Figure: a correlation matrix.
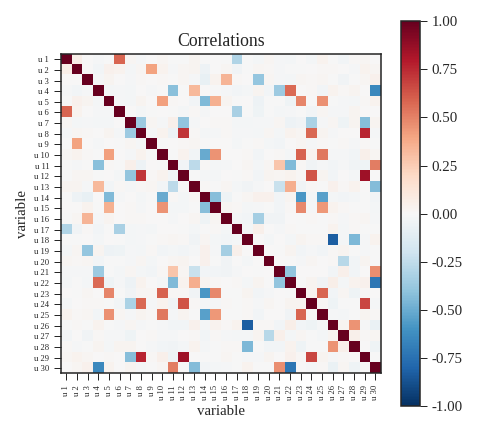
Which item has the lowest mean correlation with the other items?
u 14
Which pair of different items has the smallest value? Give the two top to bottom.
u 18, u 26
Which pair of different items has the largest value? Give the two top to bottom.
u 12, u 29
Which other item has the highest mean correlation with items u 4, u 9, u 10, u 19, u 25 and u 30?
u 23
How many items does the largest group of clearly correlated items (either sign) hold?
6
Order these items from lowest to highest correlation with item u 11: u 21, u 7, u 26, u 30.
u 26, u 7, u 21, u 30
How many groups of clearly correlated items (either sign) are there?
8
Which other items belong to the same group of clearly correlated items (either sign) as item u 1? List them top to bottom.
u 6, u 17
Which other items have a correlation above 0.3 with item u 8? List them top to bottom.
u 12, u 24, u 29
